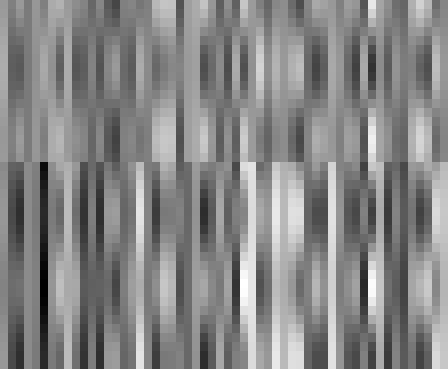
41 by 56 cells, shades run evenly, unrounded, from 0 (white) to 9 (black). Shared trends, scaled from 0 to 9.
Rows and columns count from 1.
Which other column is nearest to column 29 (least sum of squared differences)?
10
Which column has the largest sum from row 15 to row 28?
6
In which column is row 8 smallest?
33
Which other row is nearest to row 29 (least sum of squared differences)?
36
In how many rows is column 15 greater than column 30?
18
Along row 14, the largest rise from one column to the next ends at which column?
23
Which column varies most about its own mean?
47
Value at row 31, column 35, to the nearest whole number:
2
